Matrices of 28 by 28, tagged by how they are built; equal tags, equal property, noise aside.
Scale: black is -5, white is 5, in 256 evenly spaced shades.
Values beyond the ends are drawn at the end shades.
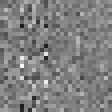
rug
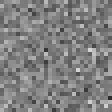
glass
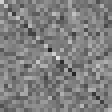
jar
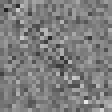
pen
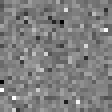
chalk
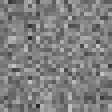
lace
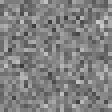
glass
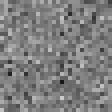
rug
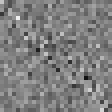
pen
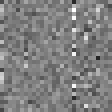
rug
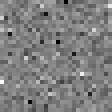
chalk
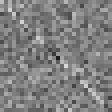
jar
